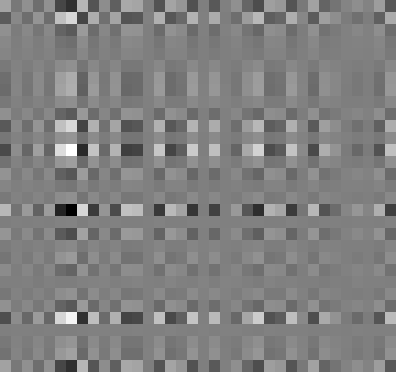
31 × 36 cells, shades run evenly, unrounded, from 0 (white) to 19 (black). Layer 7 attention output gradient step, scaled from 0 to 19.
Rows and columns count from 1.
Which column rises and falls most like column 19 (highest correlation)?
21
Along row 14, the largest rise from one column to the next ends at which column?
8
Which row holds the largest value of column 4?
18
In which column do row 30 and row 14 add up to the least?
7
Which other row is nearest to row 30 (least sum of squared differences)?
14
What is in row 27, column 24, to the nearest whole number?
4
